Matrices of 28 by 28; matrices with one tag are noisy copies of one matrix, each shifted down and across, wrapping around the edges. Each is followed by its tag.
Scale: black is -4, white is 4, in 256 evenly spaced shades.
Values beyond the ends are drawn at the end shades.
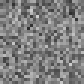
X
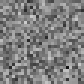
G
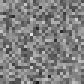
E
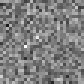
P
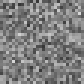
P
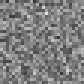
E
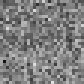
X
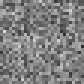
X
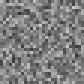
E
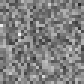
G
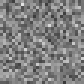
E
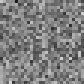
X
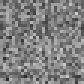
X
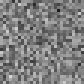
P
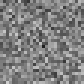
E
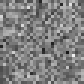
P
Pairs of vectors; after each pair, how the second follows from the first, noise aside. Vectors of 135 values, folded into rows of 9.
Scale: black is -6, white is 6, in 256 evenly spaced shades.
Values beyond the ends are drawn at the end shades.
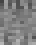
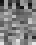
scaled up.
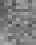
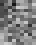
scaled up.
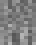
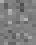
reversed, partly zeroed.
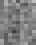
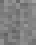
shrunk.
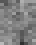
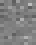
wrapped around, negated, partly zeroed.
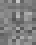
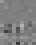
reversed, negated, partly zeroed.
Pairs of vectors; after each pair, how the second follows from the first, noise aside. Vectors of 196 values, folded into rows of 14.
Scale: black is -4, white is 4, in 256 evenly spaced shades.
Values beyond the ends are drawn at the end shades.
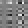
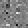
reversed, negated, partly zeroed.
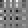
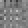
negated, shrunk.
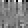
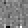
reversed, negated, partly zeroed.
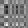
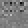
reversed, negated, partly zeroed.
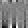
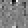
reversed, partly zeroed.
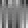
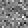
shuffled.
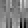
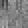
reversed, shrunk.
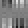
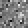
shuffled.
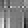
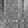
reversed, shrunk.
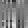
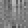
reversed, shrunk.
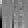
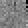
reversed, partly zeroed.
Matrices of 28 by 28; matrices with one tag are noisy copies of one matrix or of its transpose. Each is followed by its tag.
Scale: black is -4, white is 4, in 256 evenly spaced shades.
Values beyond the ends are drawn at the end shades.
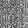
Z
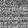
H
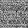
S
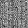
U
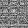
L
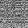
Z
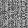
U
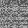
H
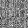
L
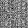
U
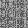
L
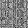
L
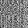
Z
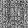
S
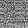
Z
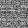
U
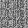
L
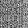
Z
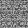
U
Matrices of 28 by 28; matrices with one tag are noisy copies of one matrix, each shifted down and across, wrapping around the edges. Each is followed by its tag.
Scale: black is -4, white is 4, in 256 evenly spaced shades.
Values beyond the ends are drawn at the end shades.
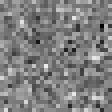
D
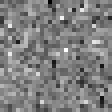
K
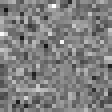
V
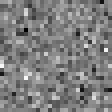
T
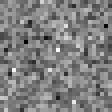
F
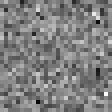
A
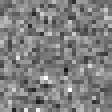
T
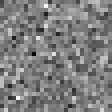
T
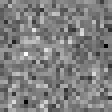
F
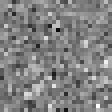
V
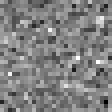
D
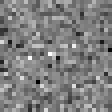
F
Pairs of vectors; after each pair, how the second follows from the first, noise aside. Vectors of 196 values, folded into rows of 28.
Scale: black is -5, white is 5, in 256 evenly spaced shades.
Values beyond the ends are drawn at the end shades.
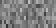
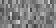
reversed, negated.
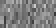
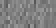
wrapped around, shrunk.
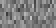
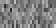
wrapped around, negated.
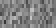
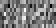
reversed, scaled up.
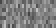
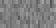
reversed, negated, shrunk.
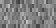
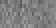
wrapped around, shrunk.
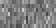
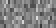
wrapped around.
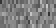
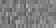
reversed, negated, shrunk.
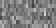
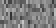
reversed, negated.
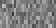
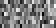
reversed, scaled up.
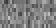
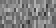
shuffled.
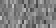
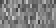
wrapped around, negated.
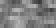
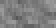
wrapped around, shrunk.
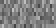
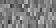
wrapped around.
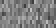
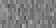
reversed, negated, shrunk.
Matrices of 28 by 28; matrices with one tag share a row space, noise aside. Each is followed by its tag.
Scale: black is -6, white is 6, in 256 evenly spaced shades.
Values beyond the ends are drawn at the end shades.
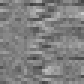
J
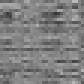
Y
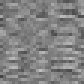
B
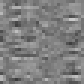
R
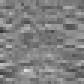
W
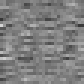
W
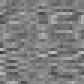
B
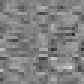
B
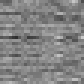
Y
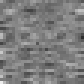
W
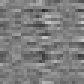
J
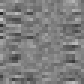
R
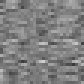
B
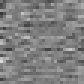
W
